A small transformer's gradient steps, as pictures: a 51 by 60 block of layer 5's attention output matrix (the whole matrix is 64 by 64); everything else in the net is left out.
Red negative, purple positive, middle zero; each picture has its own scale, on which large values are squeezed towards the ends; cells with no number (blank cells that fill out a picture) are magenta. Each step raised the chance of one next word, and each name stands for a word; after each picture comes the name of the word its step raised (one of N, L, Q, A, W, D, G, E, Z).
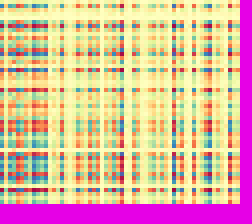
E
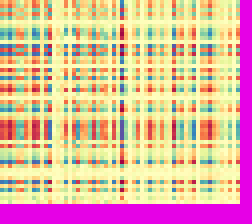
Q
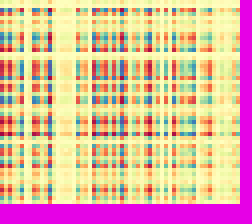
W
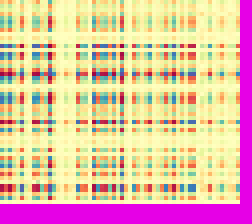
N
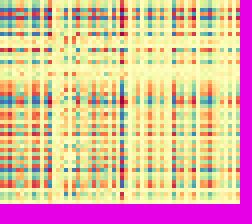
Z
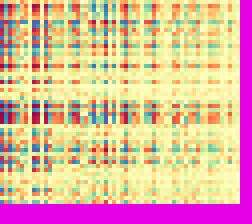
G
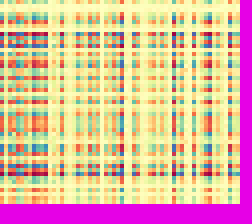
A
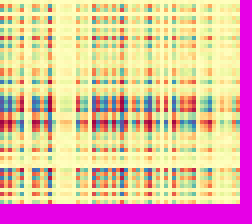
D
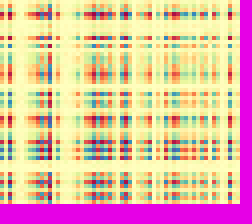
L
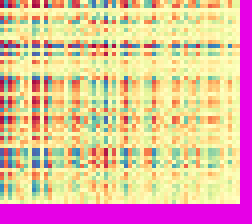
Q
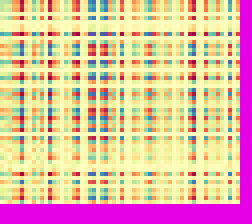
A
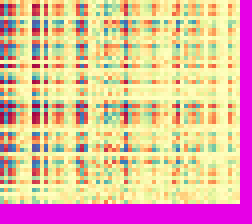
G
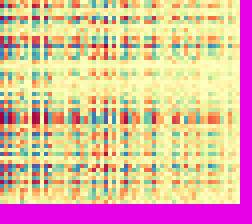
D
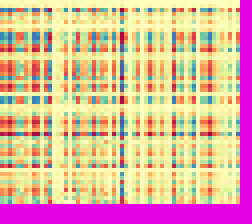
W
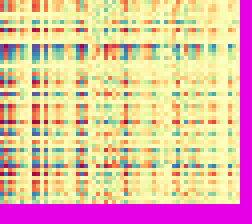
N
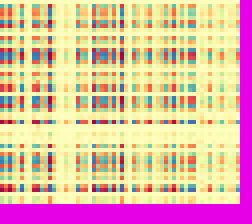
E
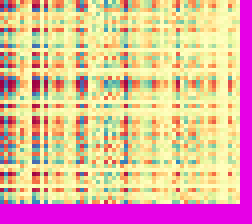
W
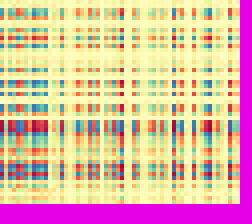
D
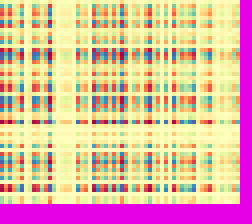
E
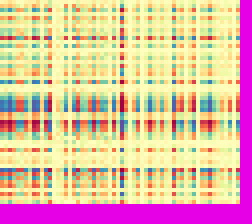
D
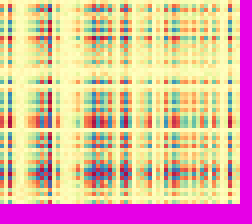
D
